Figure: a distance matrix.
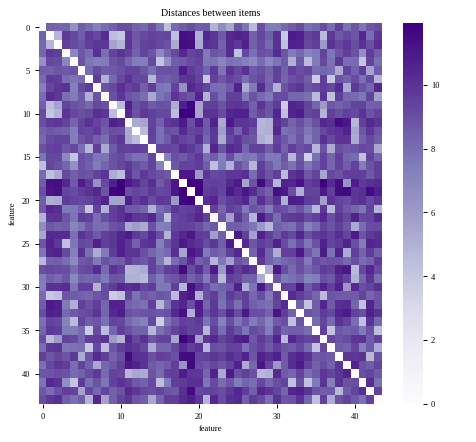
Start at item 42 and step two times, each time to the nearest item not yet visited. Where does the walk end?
5
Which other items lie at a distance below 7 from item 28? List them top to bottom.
11, 12, 13, 23, 29, 40
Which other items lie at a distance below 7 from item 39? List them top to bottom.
7, 18, 26, 30
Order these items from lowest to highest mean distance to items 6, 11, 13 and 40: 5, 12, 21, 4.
12, 21, 4, 5
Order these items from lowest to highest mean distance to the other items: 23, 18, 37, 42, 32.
23, 37, 32, 42, 18
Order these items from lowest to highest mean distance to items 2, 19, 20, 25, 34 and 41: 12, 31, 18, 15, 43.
15, 31, 12, 43, 18
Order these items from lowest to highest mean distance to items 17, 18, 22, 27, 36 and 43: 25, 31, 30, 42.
31, 30, 42, 25
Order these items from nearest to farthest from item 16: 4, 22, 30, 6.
22, 4, 30, 6
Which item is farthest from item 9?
19
